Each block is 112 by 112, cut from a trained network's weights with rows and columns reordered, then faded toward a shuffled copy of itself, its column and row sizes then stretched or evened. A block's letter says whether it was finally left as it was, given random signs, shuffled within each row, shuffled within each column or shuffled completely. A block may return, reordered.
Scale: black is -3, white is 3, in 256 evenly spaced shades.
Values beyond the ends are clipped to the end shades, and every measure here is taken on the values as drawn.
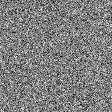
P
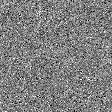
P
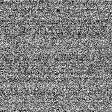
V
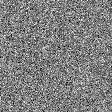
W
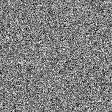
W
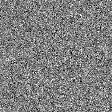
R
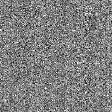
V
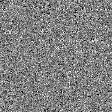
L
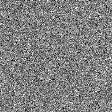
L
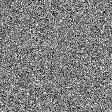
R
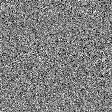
P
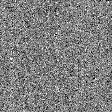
R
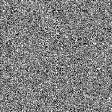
V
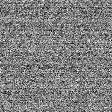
P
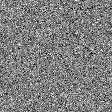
P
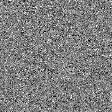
L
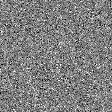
P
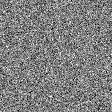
W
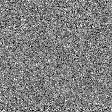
P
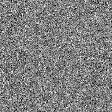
R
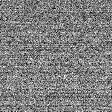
P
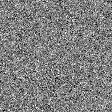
P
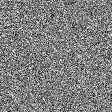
W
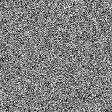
V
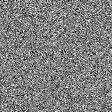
P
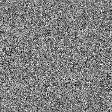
L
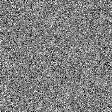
L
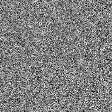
L
